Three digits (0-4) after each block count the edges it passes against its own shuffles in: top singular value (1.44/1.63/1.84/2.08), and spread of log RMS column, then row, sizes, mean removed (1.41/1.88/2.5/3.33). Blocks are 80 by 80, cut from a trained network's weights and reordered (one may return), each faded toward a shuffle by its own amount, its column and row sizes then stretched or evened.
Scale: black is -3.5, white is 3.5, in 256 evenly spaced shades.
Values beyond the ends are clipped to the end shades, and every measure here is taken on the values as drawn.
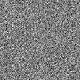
3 1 0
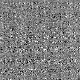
0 0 3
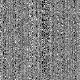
2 3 0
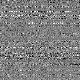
2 0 4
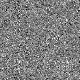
0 1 0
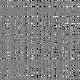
2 3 4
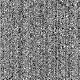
2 0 1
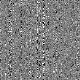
0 4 0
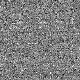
0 0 0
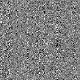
1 3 1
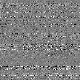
1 1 4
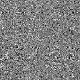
2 1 1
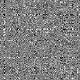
3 3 3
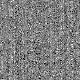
0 1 1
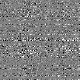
0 2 4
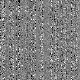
0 4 0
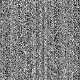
2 2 0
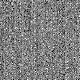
0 1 1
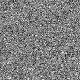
1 0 0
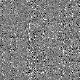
0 3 1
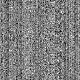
3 1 1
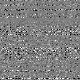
1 1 4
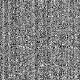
2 0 2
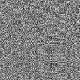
3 1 1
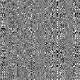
4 4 2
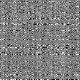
2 0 4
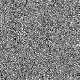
1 1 0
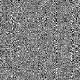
2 3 1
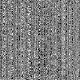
3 3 1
